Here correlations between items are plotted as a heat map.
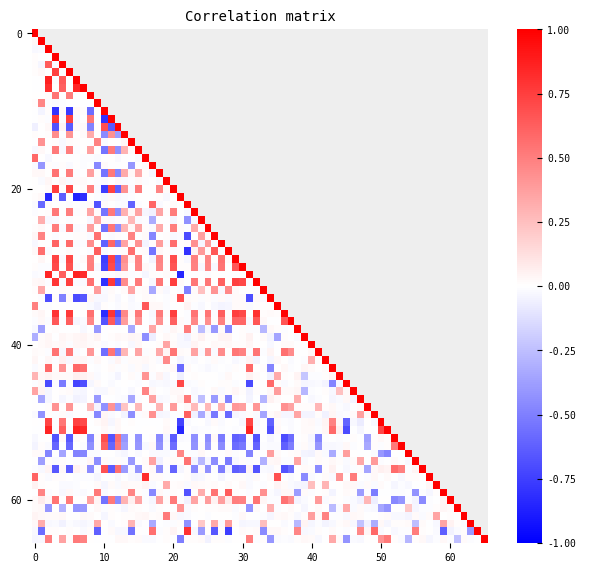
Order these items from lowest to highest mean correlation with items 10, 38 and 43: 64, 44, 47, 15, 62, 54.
15, 54, 62, 44, 47, 64
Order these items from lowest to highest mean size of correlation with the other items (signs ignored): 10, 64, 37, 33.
33, 64, 37, 10
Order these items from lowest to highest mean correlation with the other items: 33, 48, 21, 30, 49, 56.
56, 21, 49, 33, 48, 30
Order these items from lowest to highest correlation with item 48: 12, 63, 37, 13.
12, 63, 13, 37
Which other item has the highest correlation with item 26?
28
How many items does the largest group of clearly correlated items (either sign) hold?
24
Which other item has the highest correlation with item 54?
21
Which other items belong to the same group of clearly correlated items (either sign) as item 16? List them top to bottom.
0, 35, 39, 44, 46, 57
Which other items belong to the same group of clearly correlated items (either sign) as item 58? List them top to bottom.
19, 40, 42, 62
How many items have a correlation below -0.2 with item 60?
5
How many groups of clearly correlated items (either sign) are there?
5
